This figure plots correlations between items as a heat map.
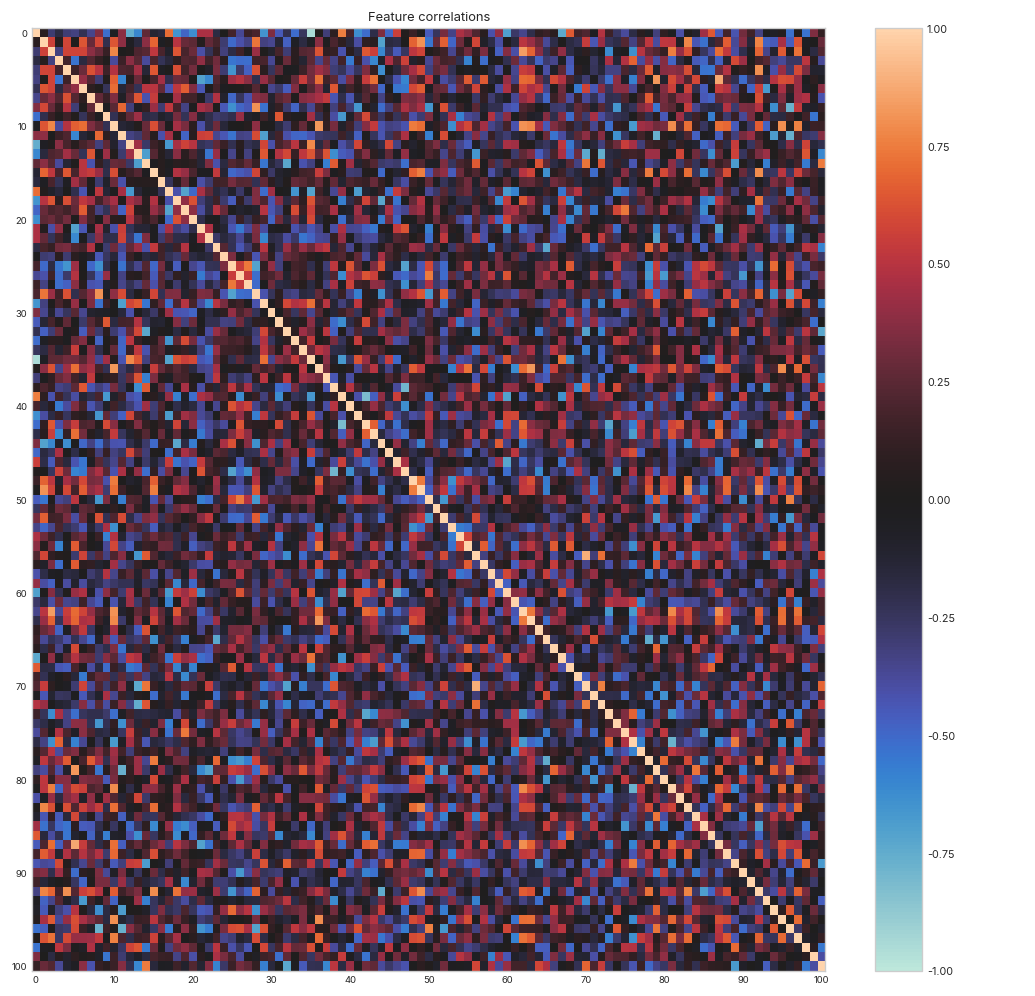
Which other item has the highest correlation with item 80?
78
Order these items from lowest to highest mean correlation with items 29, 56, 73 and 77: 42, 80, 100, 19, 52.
42, 100, 52, 80, 19
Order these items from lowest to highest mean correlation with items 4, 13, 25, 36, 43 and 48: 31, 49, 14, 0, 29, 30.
0, 14, 31, 30, 29, 49
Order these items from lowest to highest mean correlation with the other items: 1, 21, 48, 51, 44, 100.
21, 44, 100, 51, 1, 48
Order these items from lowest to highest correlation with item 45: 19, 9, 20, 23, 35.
9, 23, 20, 19, 35
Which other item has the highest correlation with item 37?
13
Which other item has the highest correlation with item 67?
35
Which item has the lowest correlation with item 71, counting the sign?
80
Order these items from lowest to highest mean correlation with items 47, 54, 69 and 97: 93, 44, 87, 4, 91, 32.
44, 87, 32, 93, 91, 4
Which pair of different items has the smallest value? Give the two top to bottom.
0, 35
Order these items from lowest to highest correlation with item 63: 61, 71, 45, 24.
61, 71, 45, 24
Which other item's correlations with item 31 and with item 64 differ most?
38
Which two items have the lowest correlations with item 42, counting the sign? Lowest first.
39, 73
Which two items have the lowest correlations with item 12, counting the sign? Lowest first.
0, 17
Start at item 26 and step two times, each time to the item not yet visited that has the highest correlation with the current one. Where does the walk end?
96
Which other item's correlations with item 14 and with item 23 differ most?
100
